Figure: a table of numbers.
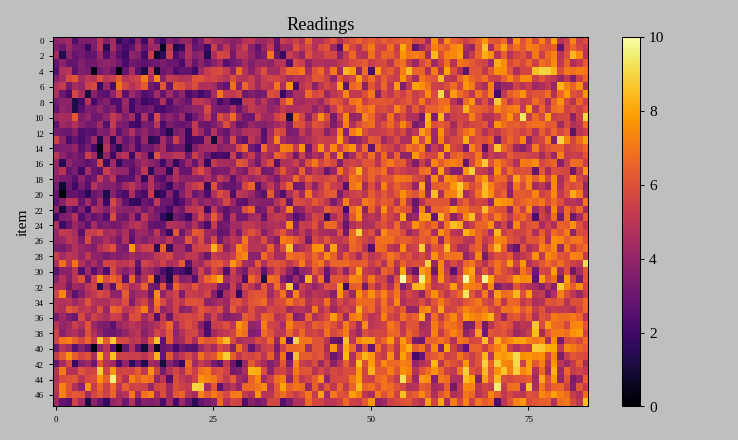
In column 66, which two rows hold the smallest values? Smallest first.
37, 1
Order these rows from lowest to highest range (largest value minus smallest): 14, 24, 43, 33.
43, 24, 33, 14
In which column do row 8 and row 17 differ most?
76
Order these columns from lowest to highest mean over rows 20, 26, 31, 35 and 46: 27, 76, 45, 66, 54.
27, 45, 76, 54, 66
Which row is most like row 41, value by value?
39
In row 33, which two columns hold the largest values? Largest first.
65, 73
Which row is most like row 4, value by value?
40
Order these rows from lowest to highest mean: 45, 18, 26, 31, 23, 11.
23, 11, 18, 26, 31, 45
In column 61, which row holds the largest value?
7
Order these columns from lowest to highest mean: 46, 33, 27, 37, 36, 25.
27, 33, 25, 37, 36, 46
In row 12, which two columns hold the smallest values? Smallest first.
18, 21
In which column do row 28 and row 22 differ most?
68
